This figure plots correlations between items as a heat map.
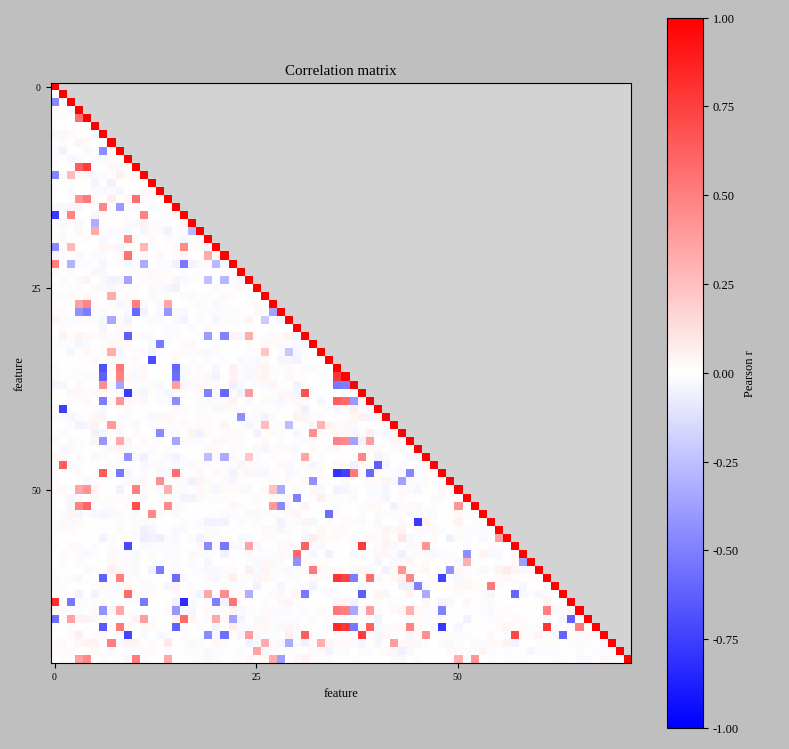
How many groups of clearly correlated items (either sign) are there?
14
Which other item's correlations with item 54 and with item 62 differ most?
45
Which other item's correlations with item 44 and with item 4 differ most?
10
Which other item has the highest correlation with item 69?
7
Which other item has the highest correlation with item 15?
48
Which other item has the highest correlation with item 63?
9
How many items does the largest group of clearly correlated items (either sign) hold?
12
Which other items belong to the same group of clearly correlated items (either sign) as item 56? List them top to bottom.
55
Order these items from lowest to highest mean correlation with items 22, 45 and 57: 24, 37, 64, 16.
16, 37, 24, 64
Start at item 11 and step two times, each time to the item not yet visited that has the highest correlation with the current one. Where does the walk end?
66
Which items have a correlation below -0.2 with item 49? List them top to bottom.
32, 43, 60
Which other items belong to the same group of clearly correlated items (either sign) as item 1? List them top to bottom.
40, 47
